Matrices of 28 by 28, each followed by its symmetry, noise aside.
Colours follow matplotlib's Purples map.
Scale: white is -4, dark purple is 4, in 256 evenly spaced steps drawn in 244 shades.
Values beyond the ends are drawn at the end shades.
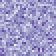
symmetric.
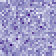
symmetric across the other diagonal.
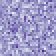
mirrored top to bottom.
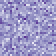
mirrored top to bottom.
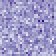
antisymmetric.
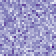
symmetric.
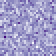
same after a half turn.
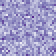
mirrored left to right.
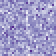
antisymmetric.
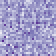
mirrored left to right.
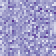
mirrored top to bottom.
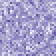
symmetric.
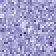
symmetric.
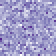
same after a half turn.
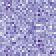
mirrored top to bottom.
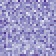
mirrored left to right.
